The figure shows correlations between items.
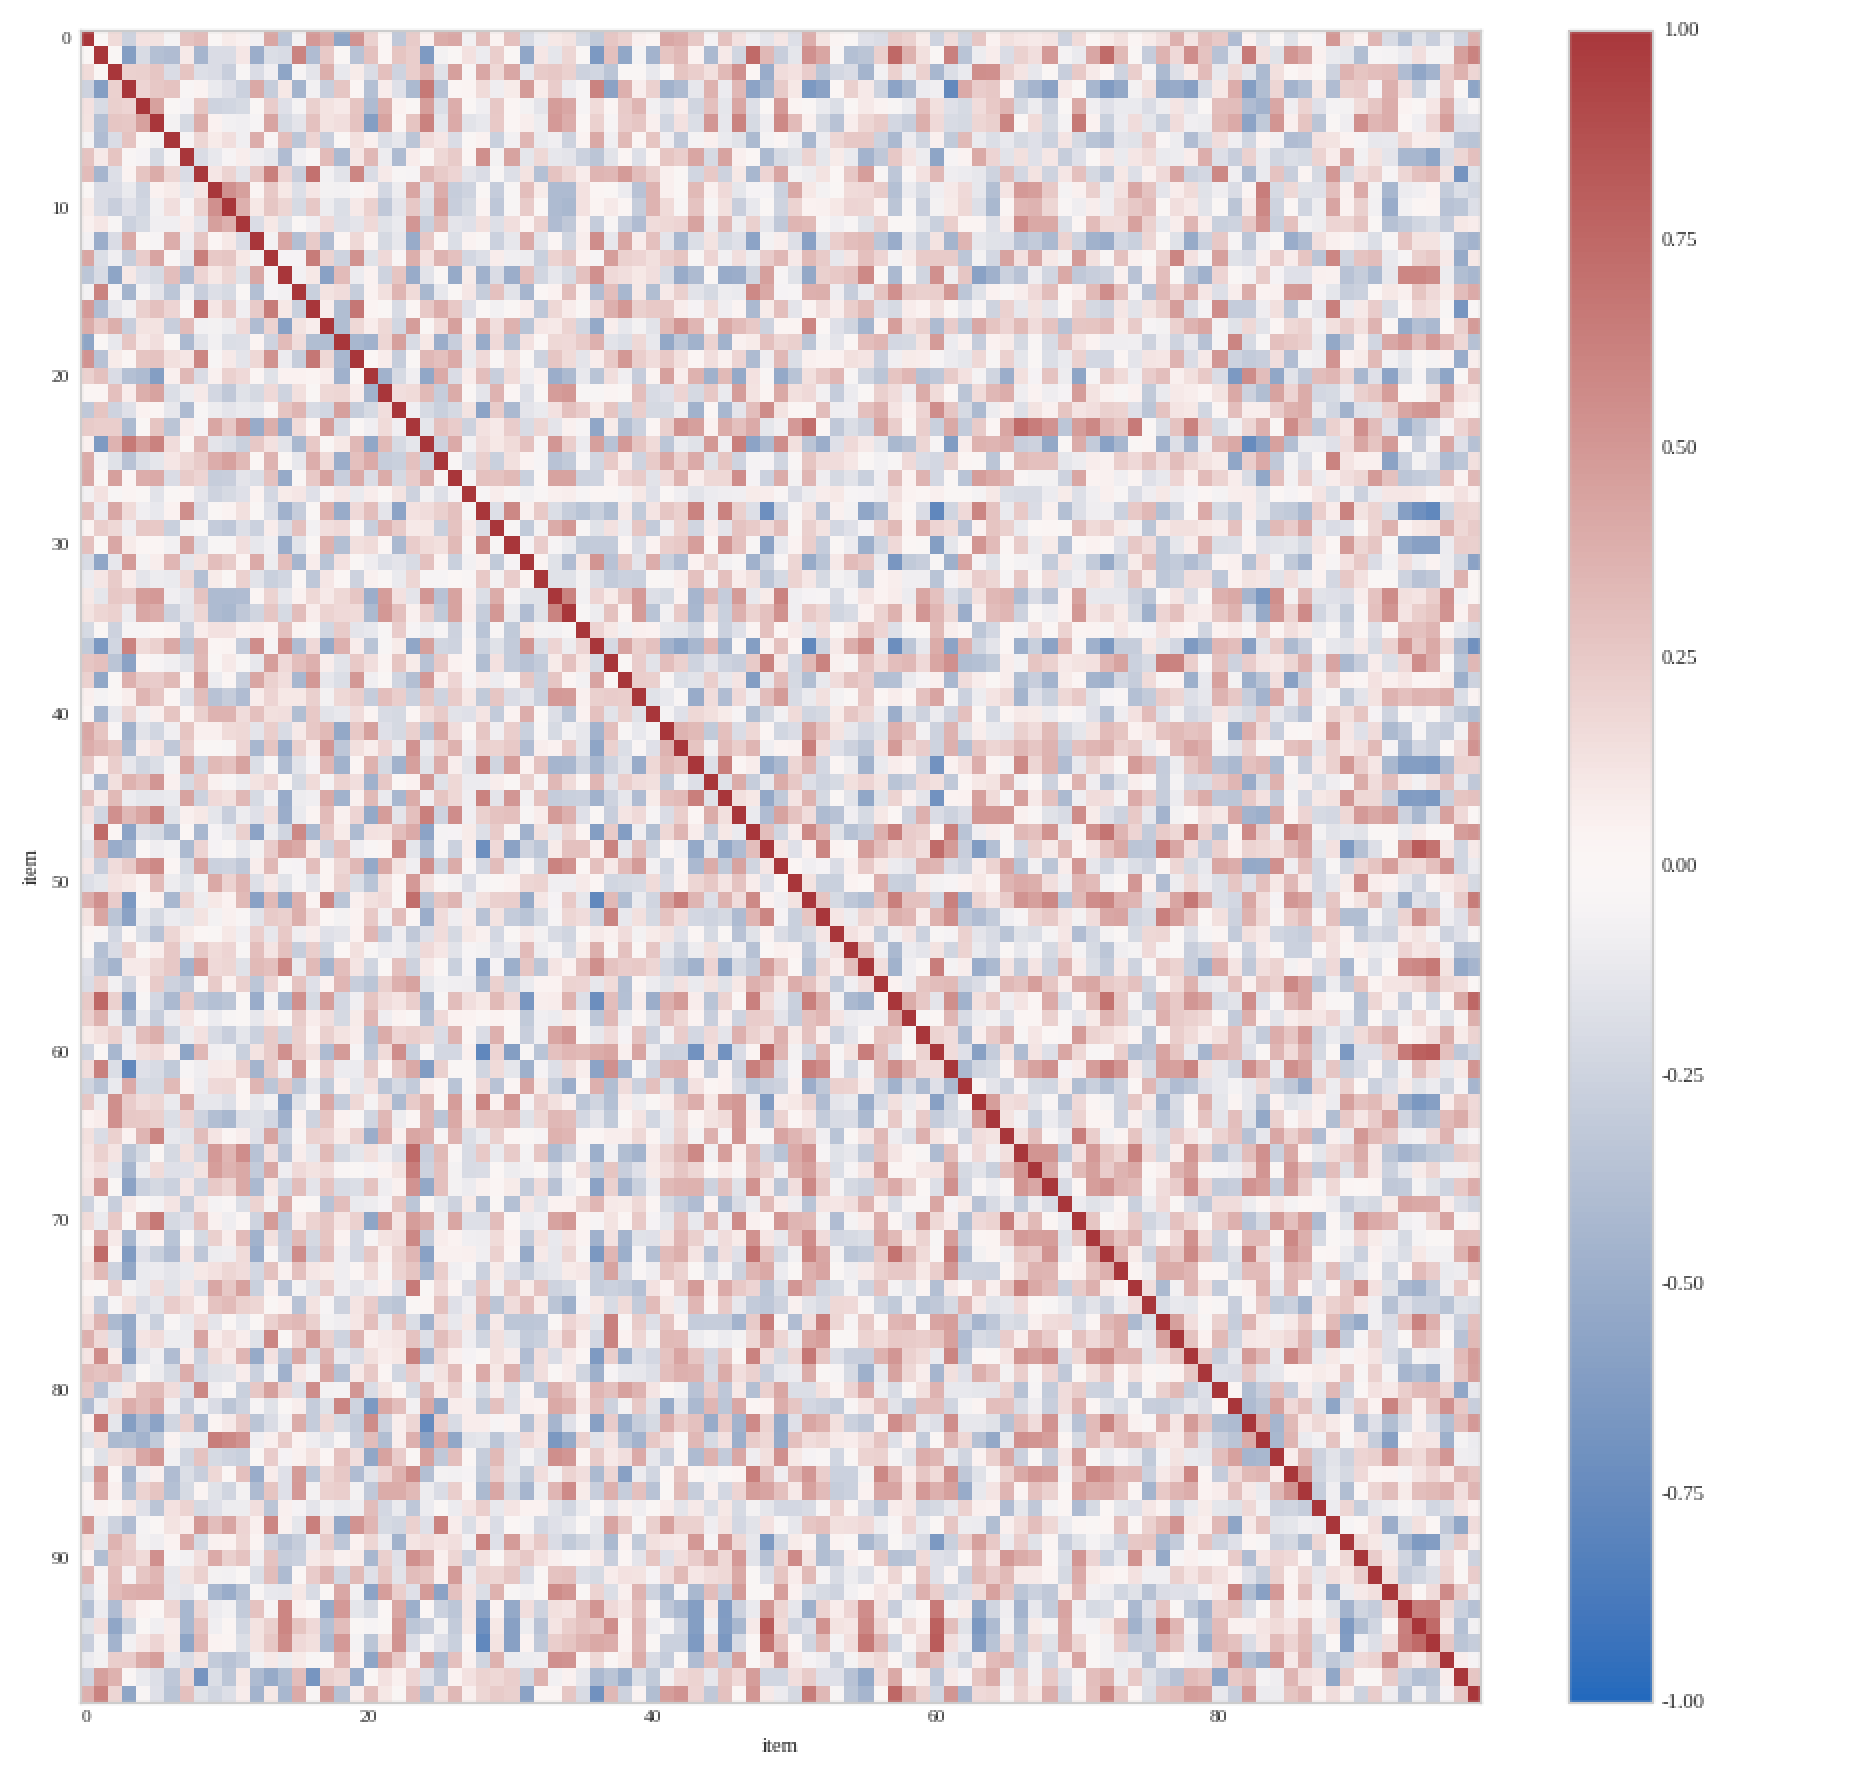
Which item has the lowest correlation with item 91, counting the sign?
14
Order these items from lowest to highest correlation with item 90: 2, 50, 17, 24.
17, 2, 24, 50
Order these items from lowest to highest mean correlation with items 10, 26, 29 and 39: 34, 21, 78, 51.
78, 51, 21, 34
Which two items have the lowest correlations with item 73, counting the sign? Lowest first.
3, 24
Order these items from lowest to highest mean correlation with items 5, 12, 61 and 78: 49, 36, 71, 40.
36, 40, 49, 71
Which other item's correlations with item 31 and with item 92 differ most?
34
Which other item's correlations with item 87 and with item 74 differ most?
23
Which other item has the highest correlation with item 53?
20
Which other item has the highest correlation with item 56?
85
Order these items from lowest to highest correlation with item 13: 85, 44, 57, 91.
57, 85, 44, 91
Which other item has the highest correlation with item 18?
81
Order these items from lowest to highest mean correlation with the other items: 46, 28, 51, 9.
28, 9, 46, 51
